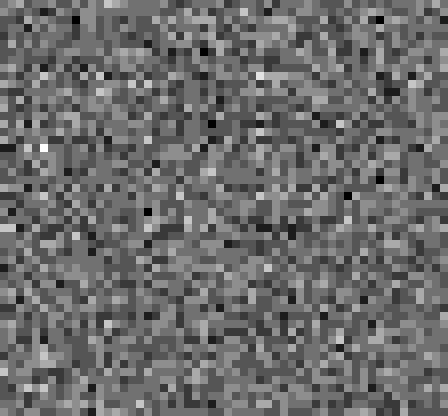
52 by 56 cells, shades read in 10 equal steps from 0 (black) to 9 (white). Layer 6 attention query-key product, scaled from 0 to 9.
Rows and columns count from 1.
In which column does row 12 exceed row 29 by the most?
33
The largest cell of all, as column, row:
6, 19
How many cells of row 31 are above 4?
15
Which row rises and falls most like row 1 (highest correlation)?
41
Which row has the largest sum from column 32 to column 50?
10
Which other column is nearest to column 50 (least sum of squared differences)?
37
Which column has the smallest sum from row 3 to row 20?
26
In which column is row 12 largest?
13
